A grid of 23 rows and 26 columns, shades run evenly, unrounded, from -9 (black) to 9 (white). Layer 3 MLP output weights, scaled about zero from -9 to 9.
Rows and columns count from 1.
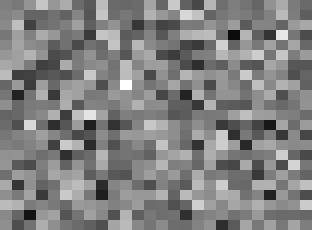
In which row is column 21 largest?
8
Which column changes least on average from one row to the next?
1
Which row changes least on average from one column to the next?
21
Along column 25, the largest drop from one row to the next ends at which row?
18
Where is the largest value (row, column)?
9, 11
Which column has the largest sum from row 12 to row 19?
14
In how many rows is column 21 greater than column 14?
11
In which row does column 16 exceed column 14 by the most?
4
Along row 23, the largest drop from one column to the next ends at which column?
19
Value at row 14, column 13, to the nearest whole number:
2
